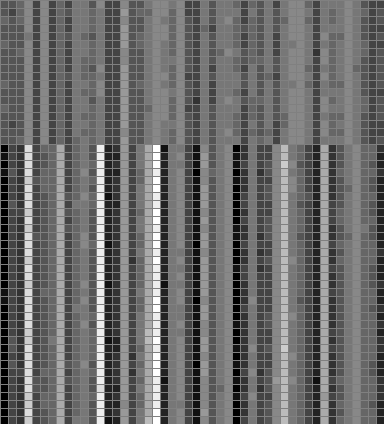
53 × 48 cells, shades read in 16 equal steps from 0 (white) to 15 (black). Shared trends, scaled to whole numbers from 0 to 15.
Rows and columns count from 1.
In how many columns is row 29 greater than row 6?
23
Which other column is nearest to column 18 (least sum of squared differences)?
46
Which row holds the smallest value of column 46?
29
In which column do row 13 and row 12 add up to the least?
16
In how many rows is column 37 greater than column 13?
36
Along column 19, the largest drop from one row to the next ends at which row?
19
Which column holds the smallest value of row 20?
20
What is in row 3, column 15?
11
